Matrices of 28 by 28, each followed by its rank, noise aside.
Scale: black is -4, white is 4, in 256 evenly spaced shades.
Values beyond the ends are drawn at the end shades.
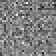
eight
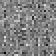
six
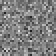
six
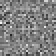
six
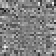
five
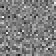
seven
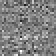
six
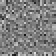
five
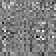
five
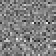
six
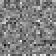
six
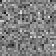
six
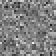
eight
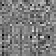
five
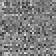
five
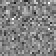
eight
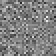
eight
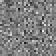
eight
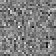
seven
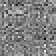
five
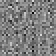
six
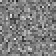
eight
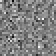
eight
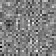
five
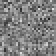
eight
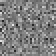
eight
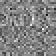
seven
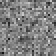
seven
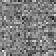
seven
